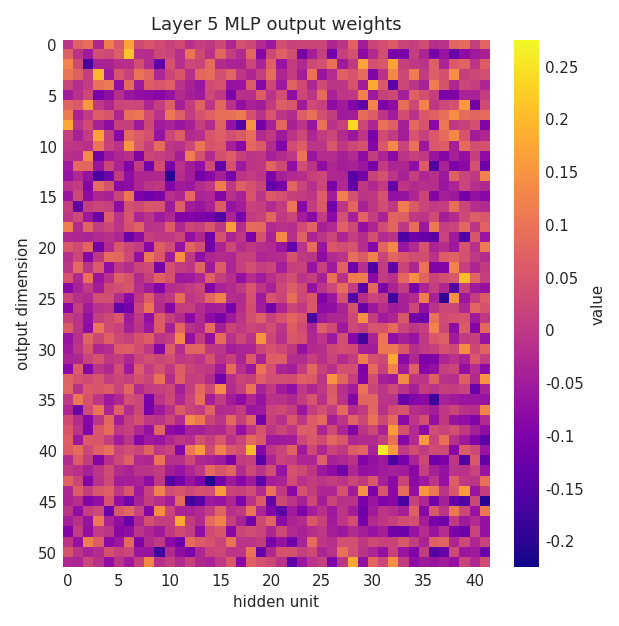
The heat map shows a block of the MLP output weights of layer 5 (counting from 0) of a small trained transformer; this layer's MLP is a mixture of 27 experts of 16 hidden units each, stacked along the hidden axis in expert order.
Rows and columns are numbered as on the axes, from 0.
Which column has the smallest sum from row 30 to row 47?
36
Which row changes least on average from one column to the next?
42
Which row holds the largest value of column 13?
40
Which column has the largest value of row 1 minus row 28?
6
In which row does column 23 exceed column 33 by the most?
19
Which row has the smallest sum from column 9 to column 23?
43
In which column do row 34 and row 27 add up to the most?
29
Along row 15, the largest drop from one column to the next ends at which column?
7
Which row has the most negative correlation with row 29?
2
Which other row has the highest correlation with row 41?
1
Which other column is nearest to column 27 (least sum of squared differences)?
5
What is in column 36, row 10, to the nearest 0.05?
0.05
